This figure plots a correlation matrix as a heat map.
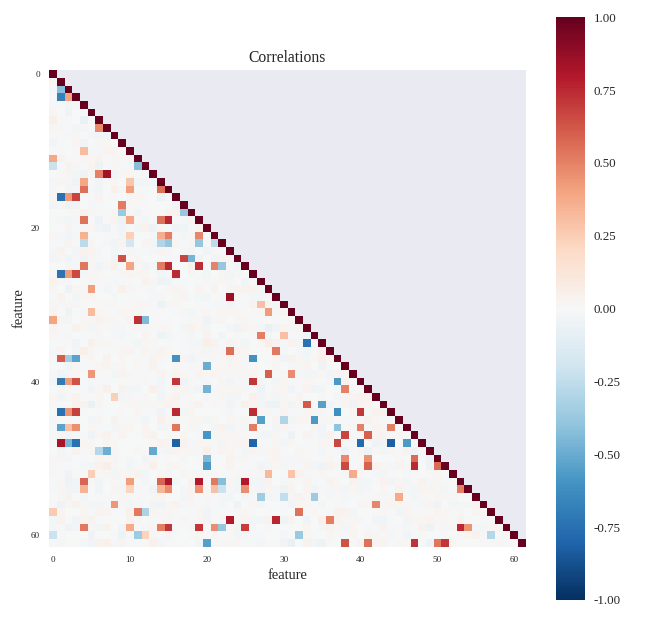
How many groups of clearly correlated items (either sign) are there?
11
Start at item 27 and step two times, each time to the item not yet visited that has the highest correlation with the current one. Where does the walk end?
30
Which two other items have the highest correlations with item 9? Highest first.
24, 17
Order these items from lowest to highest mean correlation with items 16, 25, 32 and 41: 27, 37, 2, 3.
37, 27, 2, 3
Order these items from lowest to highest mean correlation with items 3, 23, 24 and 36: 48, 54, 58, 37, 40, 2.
48, 37, 54, 2, 40, 58
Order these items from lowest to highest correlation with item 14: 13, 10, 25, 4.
13, 10, 4, 25
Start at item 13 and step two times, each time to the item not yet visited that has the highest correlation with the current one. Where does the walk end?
6
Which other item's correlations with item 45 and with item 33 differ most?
35
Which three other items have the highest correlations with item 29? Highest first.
23, 58, 36
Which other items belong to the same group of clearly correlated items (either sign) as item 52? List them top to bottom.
5, 28, 31, 39
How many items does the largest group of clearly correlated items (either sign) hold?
11
